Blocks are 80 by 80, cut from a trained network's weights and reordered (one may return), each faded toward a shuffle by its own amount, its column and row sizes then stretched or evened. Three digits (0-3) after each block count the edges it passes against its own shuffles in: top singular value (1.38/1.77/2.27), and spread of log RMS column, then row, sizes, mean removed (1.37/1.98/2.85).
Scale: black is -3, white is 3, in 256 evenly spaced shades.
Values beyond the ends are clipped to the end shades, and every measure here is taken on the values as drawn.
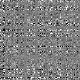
0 3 3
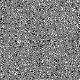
1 2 1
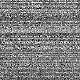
3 2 2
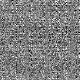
1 3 0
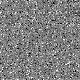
0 0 1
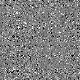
1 2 2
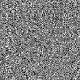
2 1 0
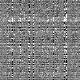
3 3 1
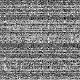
3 2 0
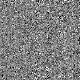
0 2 1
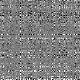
1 3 3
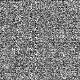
0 2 0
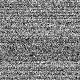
2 0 0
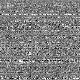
1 1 3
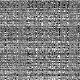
3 3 0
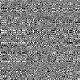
3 1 3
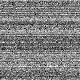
3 0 2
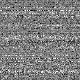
1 1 3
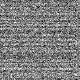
2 2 0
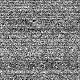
2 1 0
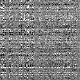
3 3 2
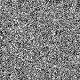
0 0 0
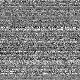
2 0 3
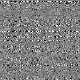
1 1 3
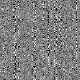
2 3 1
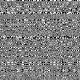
3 0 3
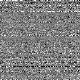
1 1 3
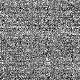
1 2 1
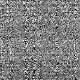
1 3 0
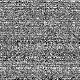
2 2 2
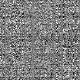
1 3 0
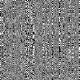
3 3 1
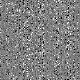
0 3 0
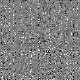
0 3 2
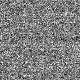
0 1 1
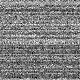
3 1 1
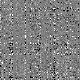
1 3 2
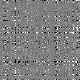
2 3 3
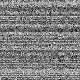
3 1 0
